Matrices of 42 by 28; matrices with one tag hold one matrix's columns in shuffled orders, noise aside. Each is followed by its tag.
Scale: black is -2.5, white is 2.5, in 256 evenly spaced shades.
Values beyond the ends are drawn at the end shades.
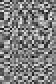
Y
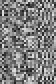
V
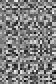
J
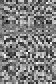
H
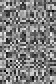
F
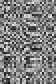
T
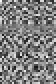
H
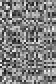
F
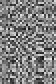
T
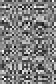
J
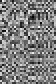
Y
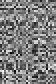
J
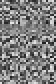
H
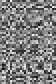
J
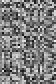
V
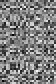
J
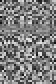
H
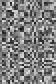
F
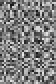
F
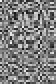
Y
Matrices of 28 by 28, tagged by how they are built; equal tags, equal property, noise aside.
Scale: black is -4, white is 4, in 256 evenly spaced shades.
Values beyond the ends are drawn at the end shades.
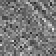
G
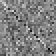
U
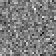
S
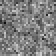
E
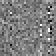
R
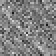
G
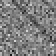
G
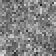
E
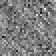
G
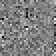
R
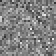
S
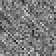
G
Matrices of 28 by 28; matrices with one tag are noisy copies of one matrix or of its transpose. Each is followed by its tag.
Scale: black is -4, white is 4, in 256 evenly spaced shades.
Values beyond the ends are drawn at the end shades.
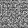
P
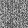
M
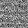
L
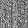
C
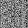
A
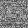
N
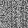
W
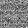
L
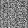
P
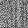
W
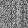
W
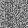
M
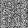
A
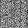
A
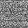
A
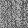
W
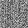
M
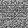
M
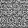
P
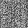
A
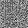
M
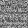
L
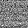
A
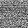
M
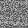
A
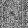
N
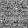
W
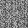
C
